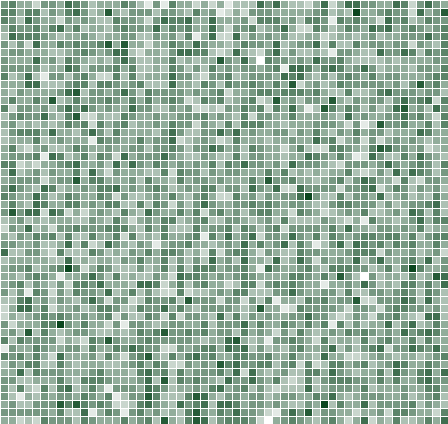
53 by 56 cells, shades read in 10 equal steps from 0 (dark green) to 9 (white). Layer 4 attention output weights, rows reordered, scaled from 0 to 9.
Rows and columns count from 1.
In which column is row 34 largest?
33
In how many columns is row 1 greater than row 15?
25
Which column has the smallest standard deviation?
13
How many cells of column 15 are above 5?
11
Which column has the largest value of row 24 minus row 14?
37
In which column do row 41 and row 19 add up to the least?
49
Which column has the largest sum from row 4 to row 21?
46
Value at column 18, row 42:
3
